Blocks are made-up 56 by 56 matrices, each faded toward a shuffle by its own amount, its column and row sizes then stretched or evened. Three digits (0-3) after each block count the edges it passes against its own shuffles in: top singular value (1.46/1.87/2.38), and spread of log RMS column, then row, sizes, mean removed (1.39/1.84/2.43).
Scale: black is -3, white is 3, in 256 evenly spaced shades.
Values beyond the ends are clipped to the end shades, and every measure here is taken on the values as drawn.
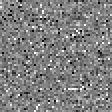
0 0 0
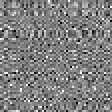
3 0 2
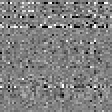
2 1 3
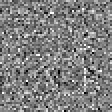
1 1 1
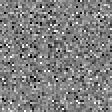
1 0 2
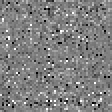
0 2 1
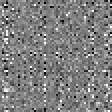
2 3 1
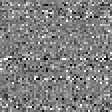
1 0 3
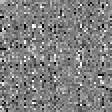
1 3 1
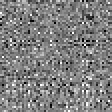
2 1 2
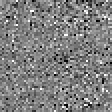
1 2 1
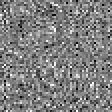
2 2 1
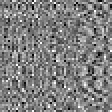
3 2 0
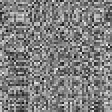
3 1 1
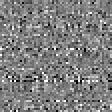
2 0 3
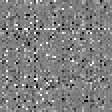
2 2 2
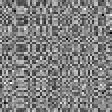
3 1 0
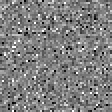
0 1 1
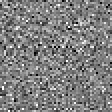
2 0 1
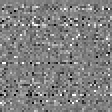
1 1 3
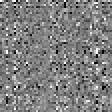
2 3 2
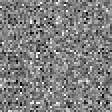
2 2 1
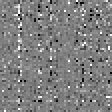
1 3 2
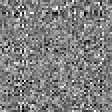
2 2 2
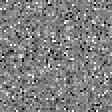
0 0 0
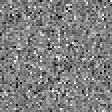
0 1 1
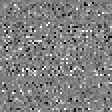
1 0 3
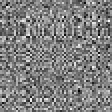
3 2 2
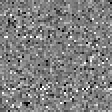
0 0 1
